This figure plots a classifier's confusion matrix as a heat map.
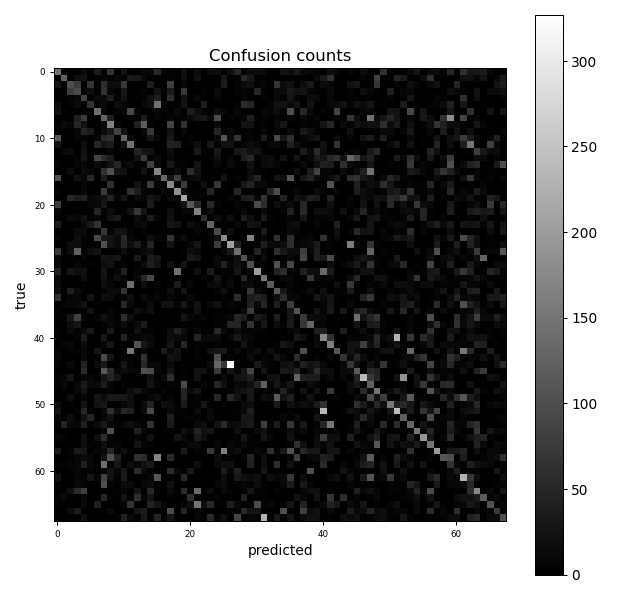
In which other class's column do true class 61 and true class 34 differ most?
15
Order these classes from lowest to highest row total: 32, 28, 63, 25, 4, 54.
4, 32, 54, 28, 63, 25
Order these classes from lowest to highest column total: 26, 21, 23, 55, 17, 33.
23, 55, 26, 21, 33, 17
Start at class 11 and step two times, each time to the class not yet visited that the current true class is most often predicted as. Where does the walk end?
7
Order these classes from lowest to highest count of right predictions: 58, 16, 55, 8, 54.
58, 16, 54, 8, 55
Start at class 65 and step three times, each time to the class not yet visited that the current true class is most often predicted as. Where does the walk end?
63
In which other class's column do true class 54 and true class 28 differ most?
64
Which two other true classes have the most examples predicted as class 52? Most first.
46, 19
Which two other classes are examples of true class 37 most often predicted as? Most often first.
45, 56
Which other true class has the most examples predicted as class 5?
2
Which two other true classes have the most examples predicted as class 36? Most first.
46, 58
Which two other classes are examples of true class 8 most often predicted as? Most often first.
13, 17
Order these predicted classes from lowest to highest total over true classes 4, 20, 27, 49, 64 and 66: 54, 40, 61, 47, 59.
40, 59, 54, 61, 47
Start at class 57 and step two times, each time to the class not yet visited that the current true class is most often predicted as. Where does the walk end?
29
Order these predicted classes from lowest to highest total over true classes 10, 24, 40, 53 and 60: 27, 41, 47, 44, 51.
44, 47, 27, 41, 51
